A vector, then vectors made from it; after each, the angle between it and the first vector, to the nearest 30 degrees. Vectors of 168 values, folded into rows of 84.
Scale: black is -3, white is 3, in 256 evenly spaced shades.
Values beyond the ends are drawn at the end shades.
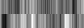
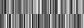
90 degrees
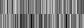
120 degrees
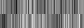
60 degrees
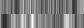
30 degrees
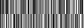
90 degrees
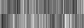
30 degrees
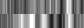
60 degrees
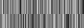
120 degrees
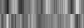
90 degrees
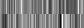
60 degrees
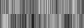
150 degrees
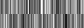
120 degrees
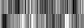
30 degrees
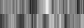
120 degrees
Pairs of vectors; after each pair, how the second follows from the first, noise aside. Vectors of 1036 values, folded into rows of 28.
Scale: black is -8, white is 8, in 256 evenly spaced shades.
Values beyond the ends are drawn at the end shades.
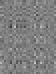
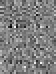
scaled up.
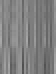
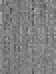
reversed, partly zeroed.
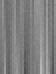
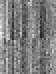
wrapped around, scaled up.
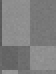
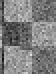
wrapped around, scaled up.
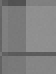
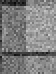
scaled up.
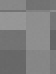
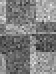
wrapped around, negated, scaled up.
